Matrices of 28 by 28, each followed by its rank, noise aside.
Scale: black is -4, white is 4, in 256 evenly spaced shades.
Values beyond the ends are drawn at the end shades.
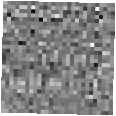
five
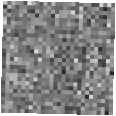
eight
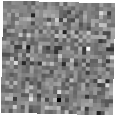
six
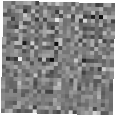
four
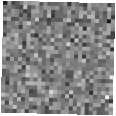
eight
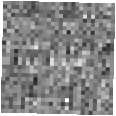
six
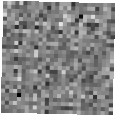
eight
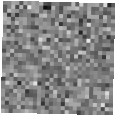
six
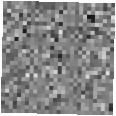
eight
